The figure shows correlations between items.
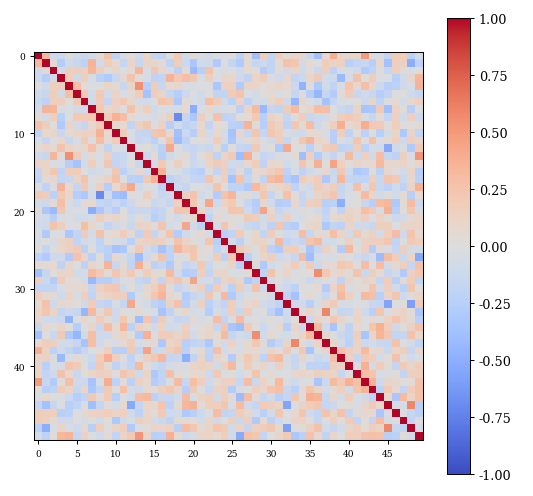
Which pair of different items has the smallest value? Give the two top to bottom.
8, 18
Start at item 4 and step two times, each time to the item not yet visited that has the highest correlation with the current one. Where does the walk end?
49
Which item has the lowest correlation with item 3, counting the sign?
39
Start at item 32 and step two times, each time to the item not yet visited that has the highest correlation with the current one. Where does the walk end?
17
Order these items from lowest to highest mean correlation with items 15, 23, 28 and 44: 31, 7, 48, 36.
31, 7, 48, 36
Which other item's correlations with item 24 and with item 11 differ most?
18
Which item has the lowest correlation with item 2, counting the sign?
20
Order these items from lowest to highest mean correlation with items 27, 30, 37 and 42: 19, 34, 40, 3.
19, 3, 34, 40
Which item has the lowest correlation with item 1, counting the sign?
48
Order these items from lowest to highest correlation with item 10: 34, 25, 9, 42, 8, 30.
25, 42, 34, 9, 30, 8
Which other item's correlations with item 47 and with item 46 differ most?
44
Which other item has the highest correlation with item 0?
42
